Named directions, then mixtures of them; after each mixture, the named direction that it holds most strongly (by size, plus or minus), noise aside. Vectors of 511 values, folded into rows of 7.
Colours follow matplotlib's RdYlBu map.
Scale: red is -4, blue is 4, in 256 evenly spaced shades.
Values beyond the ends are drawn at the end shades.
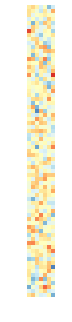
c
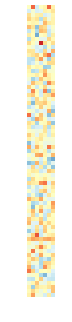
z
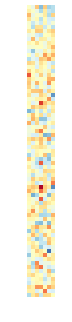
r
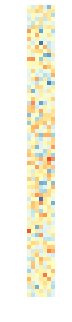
z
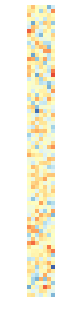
c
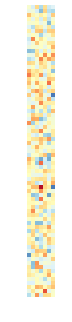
r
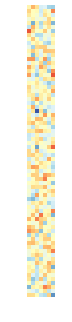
c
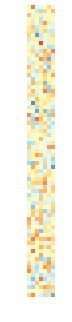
z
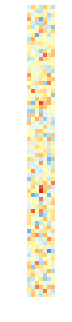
r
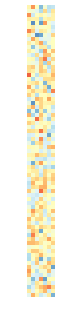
c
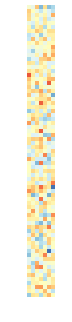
r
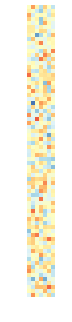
z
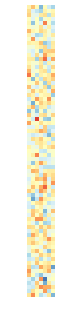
c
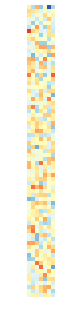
c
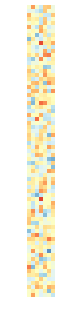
z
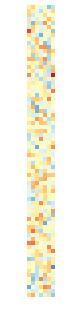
c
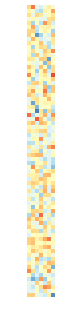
c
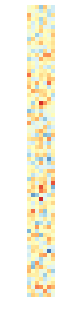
r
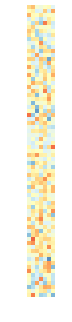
c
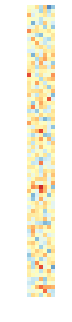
r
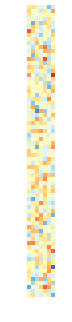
c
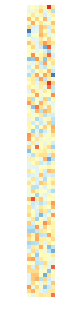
c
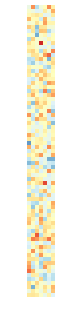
z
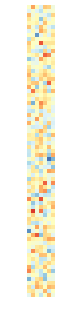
z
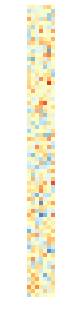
r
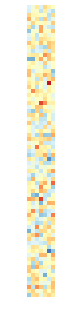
r
